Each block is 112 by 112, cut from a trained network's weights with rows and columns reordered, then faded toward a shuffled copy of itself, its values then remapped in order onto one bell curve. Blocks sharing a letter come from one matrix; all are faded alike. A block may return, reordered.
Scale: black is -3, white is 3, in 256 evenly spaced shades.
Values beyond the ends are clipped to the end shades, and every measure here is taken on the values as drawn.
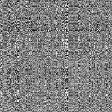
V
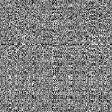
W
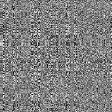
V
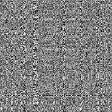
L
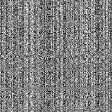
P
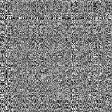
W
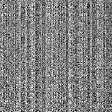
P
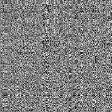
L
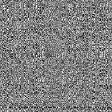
L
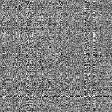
W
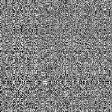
W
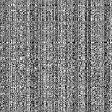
P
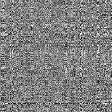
W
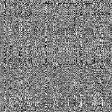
L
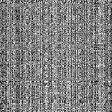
P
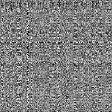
W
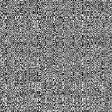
V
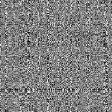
L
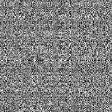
W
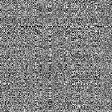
W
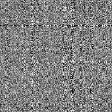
L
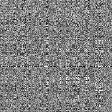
W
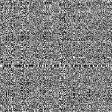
W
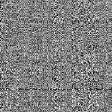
L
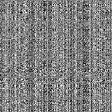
P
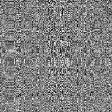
V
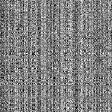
P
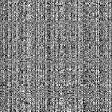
P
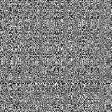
W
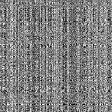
P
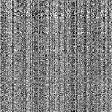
P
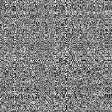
W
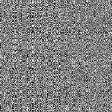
V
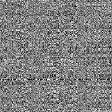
W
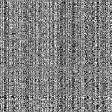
P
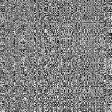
V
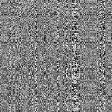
V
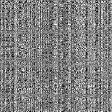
P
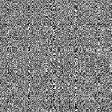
V
